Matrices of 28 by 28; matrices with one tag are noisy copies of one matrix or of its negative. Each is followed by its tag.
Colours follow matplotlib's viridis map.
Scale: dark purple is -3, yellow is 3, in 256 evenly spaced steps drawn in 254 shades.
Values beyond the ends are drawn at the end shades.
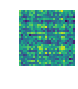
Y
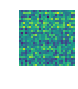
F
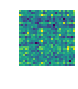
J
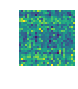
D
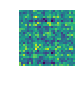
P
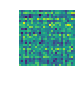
F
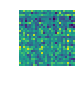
J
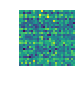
F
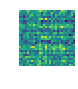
Y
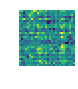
Y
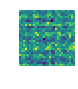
P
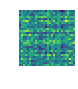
Y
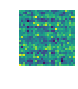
P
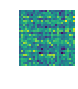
Y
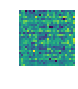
Y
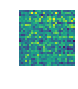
J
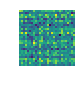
F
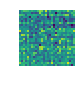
J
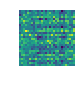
Y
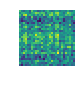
D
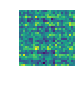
P
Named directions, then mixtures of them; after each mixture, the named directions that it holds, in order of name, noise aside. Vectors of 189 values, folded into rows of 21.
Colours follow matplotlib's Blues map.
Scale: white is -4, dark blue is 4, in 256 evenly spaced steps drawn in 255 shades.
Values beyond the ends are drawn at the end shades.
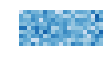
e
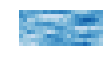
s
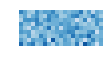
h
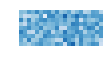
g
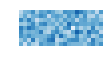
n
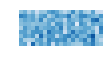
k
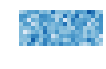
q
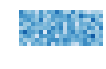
e, k, q.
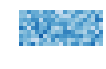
e, h.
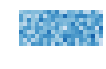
g, k.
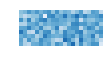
g.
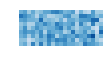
k, s.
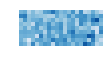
h, k, s.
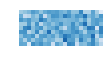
g, k.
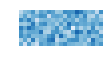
n.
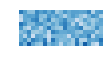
g, h, k.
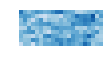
e, s.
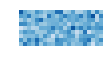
e, n.
